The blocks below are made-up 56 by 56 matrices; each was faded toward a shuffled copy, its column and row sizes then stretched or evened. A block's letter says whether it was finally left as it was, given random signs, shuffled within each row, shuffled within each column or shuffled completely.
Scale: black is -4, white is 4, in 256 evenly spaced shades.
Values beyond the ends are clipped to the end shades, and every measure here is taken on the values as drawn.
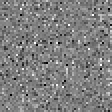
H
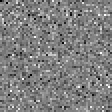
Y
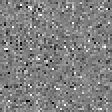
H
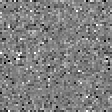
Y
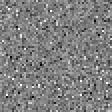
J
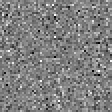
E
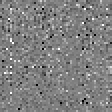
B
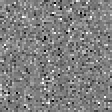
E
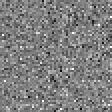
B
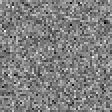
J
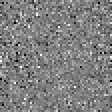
H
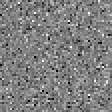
E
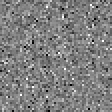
E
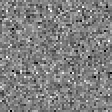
Y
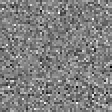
B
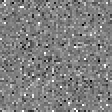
H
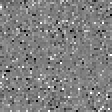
Y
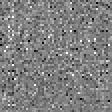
B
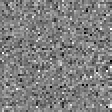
B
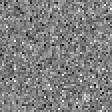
J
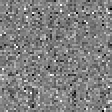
B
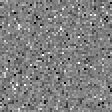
J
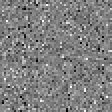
E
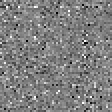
H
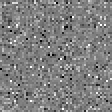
B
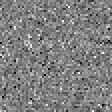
J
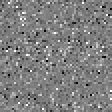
Y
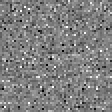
Y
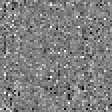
B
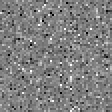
E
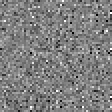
B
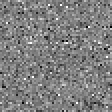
Y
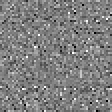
B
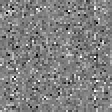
H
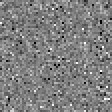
E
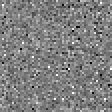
E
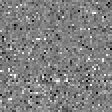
Y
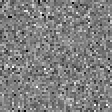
Y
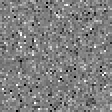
E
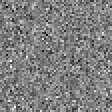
E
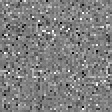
H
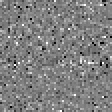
B
